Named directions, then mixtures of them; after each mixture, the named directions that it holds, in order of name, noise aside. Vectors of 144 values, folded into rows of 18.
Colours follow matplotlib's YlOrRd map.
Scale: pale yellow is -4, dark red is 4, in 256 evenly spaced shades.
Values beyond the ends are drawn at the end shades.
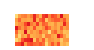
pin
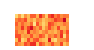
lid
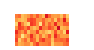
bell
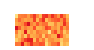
pin.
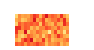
bell, pin.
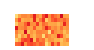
pin.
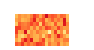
bell, pin.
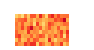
lid.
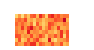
lid.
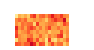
lid, pin.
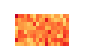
lid, pin.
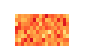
bell, pin.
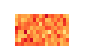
bell, pin.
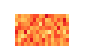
bell, pin.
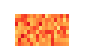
bell.
